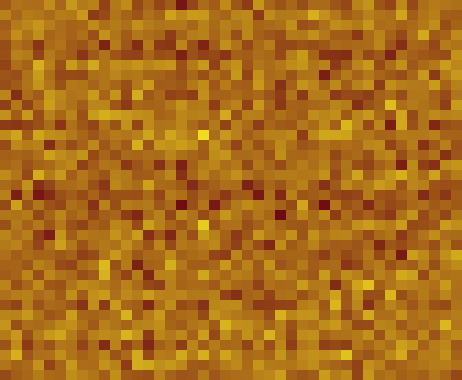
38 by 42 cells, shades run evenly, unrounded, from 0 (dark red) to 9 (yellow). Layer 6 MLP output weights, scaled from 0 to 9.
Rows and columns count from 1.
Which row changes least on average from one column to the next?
3
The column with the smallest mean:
8
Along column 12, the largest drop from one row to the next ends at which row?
35
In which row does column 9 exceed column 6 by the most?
7
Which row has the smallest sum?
20
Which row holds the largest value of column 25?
34
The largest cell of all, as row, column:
14, 19
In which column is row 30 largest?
36
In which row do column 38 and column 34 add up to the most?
29
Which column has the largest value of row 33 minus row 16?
41
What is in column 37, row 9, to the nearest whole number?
5
